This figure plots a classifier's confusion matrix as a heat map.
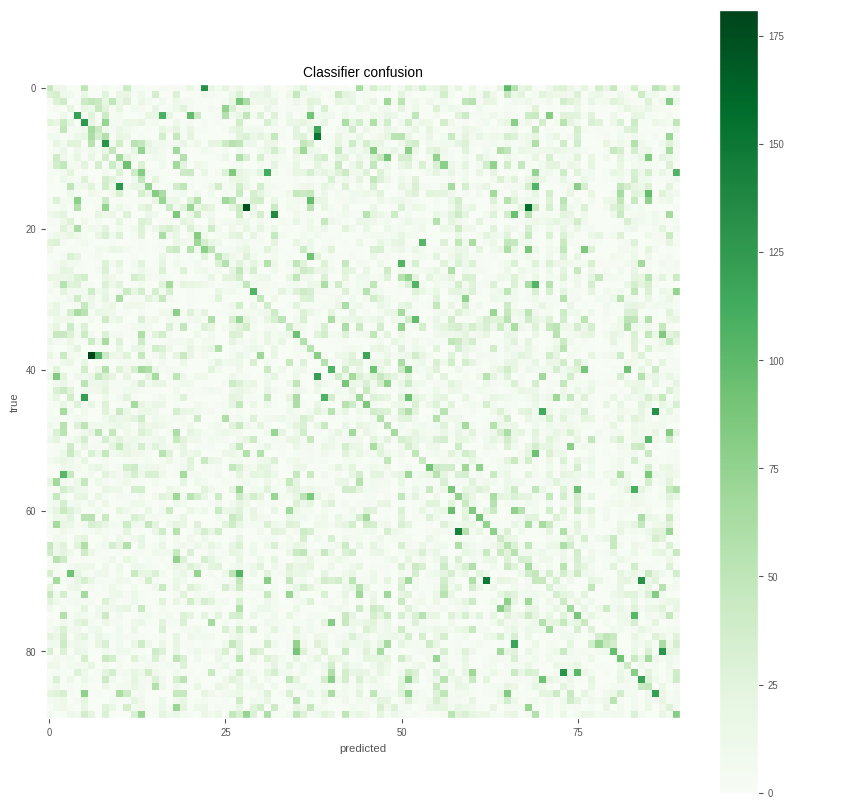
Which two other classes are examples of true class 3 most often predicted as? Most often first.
25, 7
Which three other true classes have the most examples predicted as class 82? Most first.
40, 34, 33
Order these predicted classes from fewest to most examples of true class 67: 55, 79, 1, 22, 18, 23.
79, 55, 23, 22, 1, 18
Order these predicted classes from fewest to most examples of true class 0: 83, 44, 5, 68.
68, 83, 5, 44
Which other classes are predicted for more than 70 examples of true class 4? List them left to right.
16, 20, 37, 71
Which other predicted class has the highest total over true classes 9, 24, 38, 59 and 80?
6
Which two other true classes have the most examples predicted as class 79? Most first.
78, 74
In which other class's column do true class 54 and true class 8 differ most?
61
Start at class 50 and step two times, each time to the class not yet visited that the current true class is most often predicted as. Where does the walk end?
15
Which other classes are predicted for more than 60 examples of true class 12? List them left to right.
13, 26, 31, 69, 89
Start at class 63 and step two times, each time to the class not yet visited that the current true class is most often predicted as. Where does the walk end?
37
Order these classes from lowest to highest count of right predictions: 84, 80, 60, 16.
16, 60, 80, 84
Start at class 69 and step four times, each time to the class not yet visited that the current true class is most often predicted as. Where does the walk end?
64
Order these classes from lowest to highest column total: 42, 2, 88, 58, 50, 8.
58, 88, 42, 2, 50, 8
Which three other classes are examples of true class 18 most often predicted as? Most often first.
32, 66, 88
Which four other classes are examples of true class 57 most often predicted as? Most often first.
83, 75, 27, 89
